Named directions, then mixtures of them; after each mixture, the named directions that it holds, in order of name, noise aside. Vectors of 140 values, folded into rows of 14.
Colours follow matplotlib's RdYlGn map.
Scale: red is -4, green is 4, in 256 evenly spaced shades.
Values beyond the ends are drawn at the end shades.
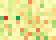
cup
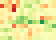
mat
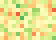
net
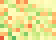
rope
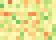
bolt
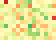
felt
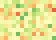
net.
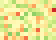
cup, net.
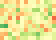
bolt, felt, rope.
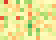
cup, felt, rope.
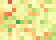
bolt, cup, mat.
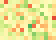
cup, felt.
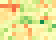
mat.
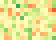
net.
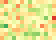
felt, rope.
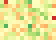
felt.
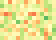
bolt.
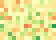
cup, mat, rope.
